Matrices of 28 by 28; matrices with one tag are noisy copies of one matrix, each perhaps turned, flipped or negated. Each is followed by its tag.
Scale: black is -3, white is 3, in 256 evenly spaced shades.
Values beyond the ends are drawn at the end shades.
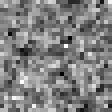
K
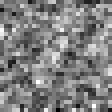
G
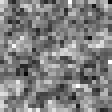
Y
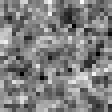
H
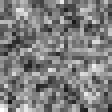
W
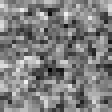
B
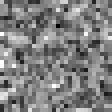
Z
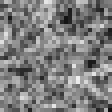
H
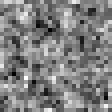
Y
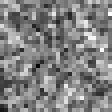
W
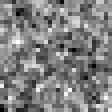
W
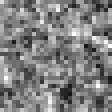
H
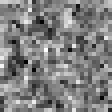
Y
